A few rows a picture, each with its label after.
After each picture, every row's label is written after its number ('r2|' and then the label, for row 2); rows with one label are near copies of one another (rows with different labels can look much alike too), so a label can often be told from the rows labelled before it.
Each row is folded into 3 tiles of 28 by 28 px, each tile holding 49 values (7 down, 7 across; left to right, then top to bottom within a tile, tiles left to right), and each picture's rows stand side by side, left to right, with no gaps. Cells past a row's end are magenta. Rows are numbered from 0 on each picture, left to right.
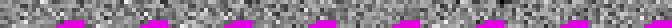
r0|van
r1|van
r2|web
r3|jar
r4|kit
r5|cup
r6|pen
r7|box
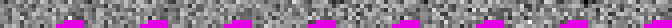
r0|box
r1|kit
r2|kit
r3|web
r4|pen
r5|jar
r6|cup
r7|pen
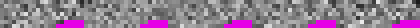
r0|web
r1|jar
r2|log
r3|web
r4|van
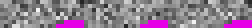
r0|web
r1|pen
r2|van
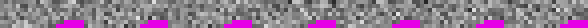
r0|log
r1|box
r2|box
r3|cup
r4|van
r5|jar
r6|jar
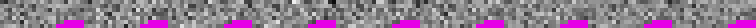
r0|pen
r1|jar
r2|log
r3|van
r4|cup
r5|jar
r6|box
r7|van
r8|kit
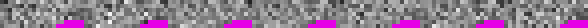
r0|kit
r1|van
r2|cup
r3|log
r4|jar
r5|web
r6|box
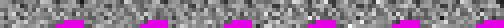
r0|cup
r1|van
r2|cup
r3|web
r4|van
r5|van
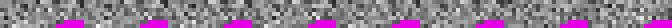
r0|cup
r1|van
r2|log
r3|van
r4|web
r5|web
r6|pen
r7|kit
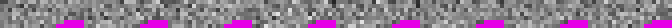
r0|kit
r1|log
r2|kit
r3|web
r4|cup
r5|cup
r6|log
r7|box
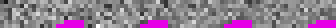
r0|kit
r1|web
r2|van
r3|jar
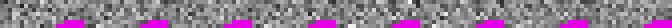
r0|kit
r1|web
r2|pen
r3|web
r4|web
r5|web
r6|van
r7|kit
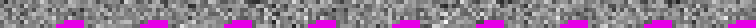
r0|pen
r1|cup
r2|van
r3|pen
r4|kit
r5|van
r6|pen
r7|cup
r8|pen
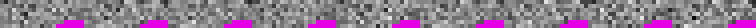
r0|jar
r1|cup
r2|van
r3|kit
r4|jar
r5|cup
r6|log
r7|pen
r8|van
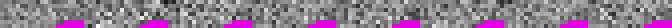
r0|log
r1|web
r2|kit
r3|pen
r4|box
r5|log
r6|pen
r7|jar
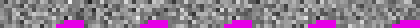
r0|box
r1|pen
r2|jar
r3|jar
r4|log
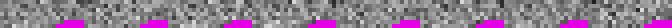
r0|log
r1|pen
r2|log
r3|cup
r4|jar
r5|cup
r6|log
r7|jar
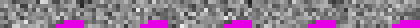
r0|cup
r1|jar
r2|web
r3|web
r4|kit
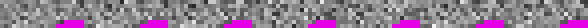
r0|web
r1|cup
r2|log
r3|box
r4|jar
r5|log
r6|van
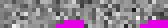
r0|web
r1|box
